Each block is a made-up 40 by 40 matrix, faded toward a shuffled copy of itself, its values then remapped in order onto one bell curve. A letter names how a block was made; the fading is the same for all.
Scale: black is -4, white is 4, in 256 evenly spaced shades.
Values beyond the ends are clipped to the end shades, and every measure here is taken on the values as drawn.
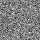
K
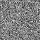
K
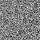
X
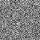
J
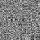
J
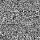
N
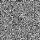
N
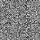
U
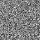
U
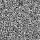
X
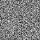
X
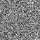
N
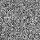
U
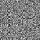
J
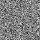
X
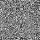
U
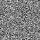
X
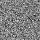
N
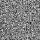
U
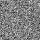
X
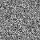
U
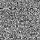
N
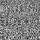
J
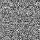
J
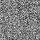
K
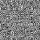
J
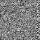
U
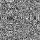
J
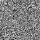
U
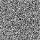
X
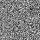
X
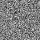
X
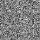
U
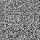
J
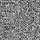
J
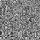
J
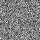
K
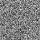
X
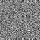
J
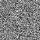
X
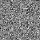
U
